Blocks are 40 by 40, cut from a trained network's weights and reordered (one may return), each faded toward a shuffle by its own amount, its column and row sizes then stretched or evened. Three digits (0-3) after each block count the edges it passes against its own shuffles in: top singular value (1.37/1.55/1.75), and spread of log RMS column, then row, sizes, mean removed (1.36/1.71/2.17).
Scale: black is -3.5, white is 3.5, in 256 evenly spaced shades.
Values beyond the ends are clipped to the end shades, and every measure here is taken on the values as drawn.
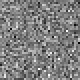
1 1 0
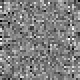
2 2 0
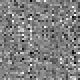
0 3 2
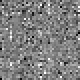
0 2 1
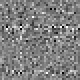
0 1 3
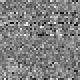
1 0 3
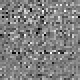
0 1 3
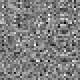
3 2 2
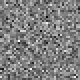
1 0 1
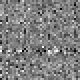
2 2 2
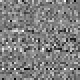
2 0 3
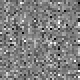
0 3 1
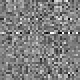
3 2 2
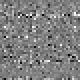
0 1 3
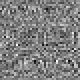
3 0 3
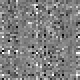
1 3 2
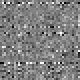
2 2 3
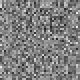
3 2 0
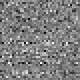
0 0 3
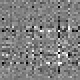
3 2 3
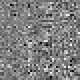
2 2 2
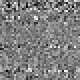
2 1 3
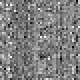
1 1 2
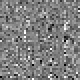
0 2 1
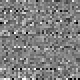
2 0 3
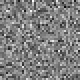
2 0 1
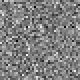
0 0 0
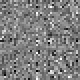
0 3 2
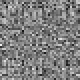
3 1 1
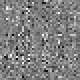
0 3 2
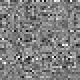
1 0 3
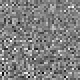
1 1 2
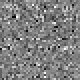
0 1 3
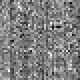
2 0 1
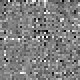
1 2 3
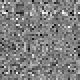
0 1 3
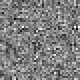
0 1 0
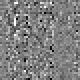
0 3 0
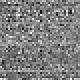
1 1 1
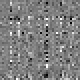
2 3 2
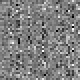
1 3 0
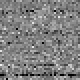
2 0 2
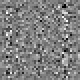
2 3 1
